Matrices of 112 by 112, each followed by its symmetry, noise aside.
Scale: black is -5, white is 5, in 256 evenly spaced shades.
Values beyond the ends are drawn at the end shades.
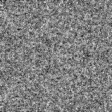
mirrored top to bottom.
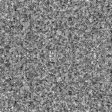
mirrored top to bottom.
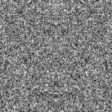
mirrored left to right.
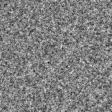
symmetric.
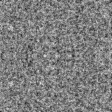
mirrored top to bottom.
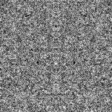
mirrored left to right.
